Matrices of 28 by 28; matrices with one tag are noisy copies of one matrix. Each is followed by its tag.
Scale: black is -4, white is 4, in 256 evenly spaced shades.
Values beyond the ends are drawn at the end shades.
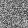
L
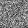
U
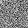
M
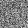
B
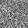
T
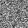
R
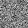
M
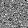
B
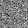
L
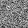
M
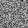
U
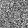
U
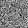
B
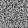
B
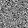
M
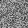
T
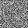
U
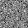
R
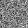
L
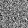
L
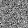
L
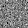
M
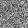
B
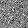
T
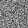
T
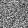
T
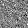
M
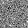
B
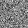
B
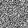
B
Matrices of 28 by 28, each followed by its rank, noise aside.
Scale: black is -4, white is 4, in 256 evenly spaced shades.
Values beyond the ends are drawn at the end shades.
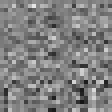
four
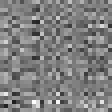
three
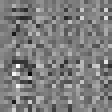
three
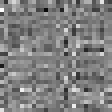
four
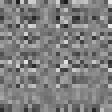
two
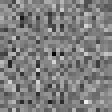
four
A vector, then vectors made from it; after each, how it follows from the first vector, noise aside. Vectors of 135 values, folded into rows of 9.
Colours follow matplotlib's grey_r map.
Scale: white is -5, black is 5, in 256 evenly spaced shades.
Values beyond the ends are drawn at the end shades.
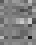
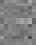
shrunk.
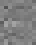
reversed, shrunk.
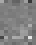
negated, partly zeroed.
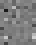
wrapped around, partly zeroed.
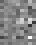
sign-scrambled.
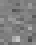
wrapped around, partly zeroed.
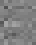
reversed, shrunk.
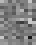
sign-scrambled.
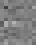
reversed, shrunk.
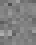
wrapped around, shrunk.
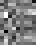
wrapped around, scaled up.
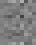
wrapped around, shrunk.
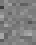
wrapped around, shrunk.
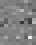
negated, partly zeroed.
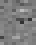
negated, partly zeroed.
